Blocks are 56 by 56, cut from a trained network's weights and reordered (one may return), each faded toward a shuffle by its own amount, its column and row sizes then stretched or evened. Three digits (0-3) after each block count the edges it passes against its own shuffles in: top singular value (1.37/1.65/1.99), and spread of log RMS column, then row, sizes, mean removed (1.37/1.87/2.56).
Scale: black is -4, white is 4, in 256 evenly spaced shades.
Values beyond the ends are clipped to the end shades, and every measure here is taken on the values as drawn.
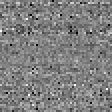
0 1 2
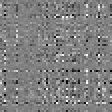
3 3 3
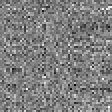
3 2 1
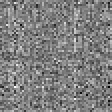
2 2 0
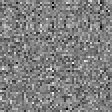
2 1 0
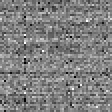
2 1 0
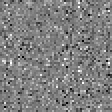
0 1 0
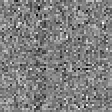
0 2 2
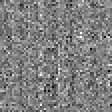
1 1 1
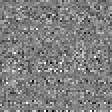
0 0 3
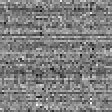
3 1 0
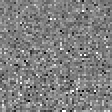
0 0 1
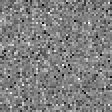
0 0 0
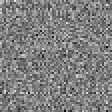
2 0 0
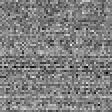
2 0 2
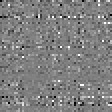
1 2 3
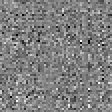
1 2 2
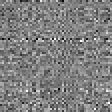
3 1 3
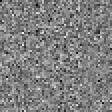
0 2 0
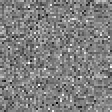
2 0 0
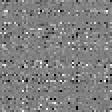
0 2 3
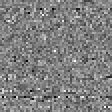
0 0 2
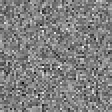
2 0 0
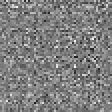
2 1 2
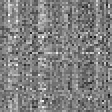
3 2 2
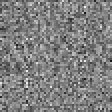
2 1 0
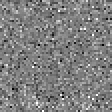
0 0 1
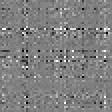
2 2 3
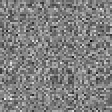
3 0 2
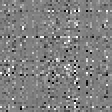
2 3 2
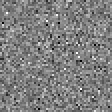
0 1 0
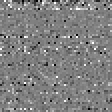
0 0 3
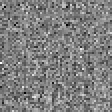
0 0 2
